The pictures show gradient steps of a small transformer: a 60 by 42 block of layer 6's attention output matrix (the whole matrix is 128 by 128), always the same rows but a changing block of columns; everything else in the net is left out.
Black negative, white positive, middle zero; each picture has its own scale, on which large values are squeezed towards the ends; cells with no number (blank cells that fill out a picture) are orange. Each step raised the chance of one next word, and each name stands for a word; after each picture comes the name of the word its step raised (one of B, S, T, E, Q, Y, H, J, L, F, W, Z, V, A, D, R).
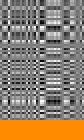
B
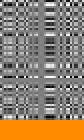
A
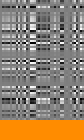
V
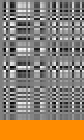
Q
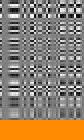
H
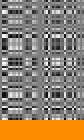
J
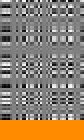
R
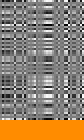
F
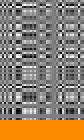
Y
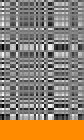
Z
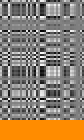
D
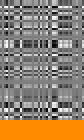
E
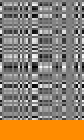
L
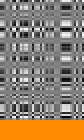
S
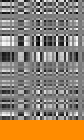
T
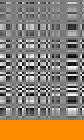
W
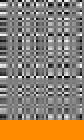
A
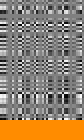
F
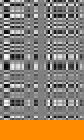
L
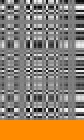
E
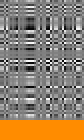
V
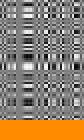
L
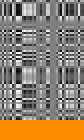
D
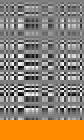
W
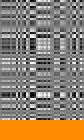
J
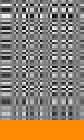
H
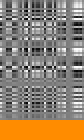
Q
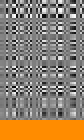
H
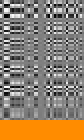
H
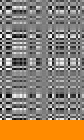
J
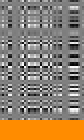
W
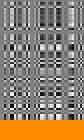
Z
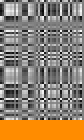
D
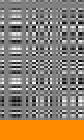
B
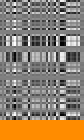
T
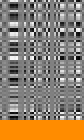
S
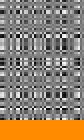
J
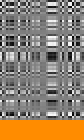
T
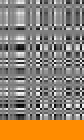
Z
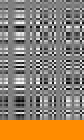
B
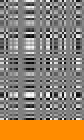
J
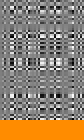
J
